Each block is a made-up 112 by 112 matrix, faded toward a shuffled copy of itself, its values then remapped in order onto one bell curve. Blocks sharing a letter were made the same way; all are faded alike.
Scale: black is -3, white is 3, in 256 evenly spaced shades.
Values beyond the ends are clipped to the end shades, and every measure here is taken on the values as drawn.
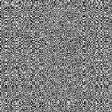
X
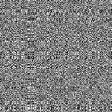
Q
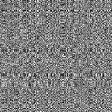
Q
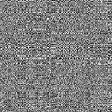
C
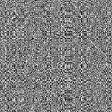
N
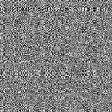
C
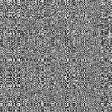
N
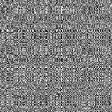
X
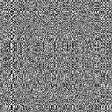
N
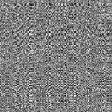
Q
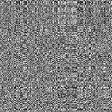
Q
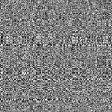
C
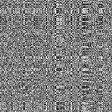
X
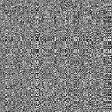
N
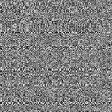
C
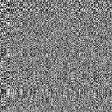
Q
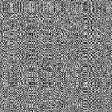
X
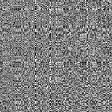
N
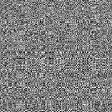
C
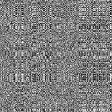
X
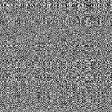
C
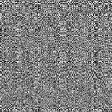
C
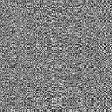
Q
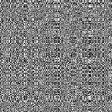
X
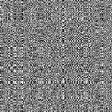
X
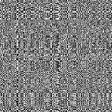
X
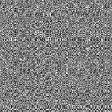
Q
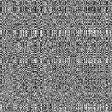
X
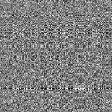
C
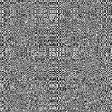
N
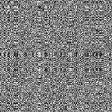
Q
